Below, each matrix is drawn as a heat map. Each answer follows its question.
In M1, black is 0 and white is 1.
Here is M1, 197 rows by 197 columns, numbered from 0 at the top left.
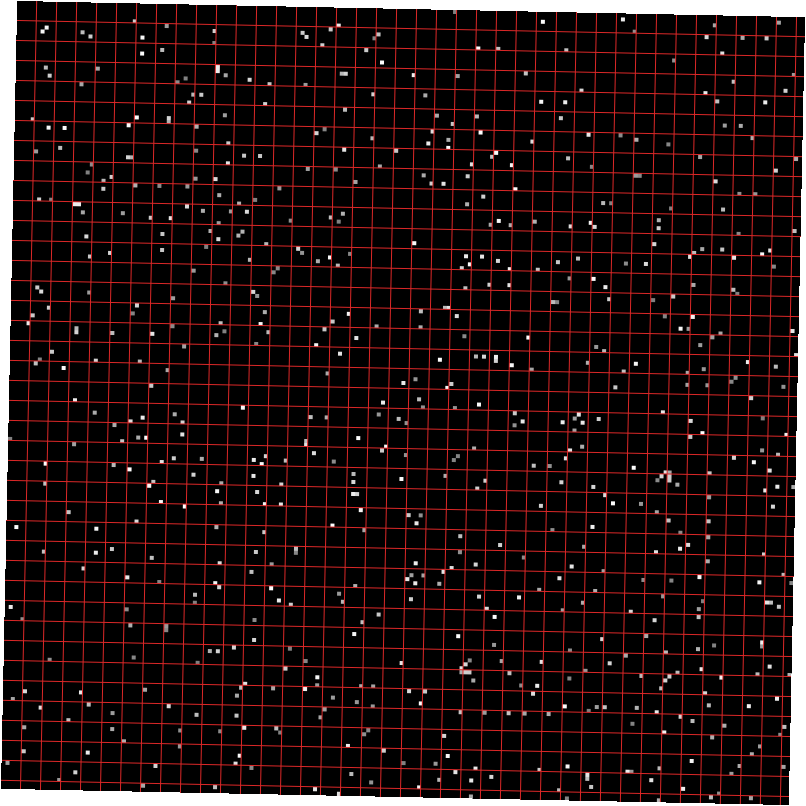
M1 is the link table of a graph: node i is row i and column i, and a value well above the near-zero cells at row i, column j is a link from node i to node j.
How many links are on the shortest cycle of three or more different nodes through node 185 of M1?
8
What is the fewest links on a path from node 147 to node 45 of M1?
5
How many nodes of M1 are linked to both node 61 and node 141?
0
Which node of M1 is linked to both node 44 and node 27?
node 181
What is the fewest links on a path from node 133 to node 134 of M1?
5
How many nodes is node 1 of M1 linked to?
2
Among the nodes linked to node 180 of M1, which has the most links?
node 177
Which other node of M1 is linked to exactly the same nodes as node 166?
node 159
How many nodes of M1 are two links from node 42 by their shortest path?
3
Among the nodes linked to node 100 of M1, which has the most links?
node 58
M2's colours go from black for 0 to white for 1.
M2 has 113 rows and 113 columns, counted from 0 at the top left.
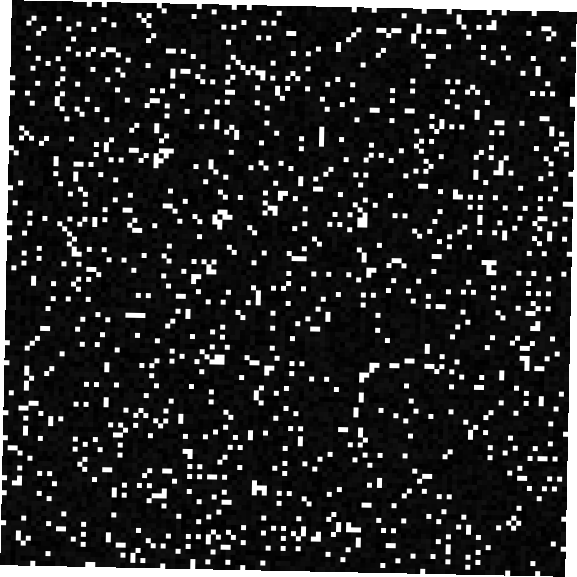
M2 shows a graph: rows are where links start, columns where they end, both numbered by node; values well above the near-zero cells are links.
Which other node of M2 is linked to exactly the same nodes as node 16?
node 56
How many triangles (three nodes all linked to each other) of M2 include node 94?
4
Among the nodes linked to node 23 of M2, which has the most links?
node 41
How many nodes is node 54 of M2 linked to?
9
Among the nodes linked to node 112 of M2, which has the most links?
node 32
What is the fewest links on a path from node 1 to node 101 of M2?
4
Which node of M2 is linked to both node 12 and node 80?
node 102
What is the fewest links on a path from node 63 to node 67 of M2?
4
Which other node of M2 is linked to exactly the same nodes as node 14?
node 97
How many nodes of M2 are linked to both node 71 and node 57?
4
